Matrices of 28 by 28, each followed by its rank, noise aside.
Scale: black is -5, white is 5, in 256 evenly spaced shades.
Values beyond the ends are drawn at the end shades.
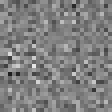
six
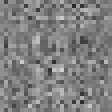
six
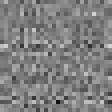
three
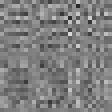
three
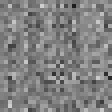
four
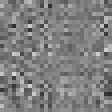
four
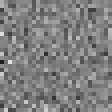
six
